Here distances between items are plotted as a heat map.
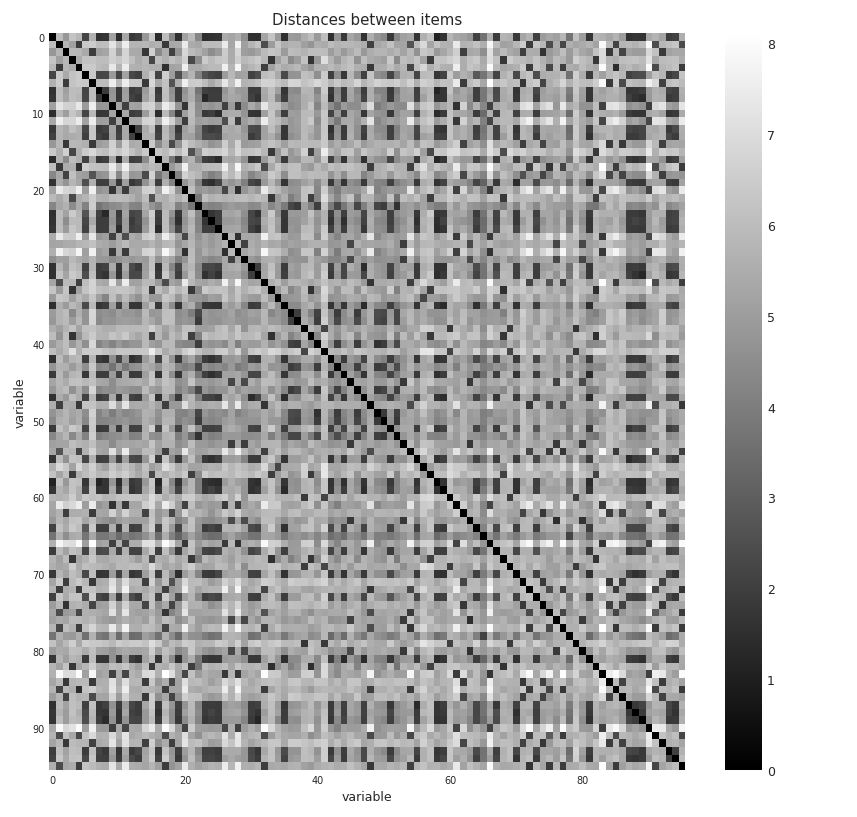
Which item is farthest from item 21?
41
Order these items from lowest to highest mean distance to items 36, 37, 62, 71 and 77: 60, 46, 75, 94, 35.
46, 75, 35, 94, 60
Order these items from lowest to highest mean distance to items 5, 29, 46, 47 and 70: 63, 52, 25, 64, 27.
25, 64, 52, 63, 27
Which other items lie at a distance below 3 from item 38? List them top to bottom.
41, 60, 69, 79
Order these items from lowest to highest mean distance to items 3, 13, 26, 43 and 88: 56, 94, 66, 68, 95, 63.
94, 68, 66, 63, 56, 95
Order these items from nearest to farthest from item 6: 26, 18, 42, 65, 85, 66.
18, 65, 42, 85, 26, 66
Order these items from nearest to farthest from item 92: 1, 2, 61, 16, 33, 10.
2, 16, 10, 1, 33, 61
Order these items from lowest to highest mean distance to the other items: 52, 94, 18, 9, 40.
94, 52, 40, 18, 9
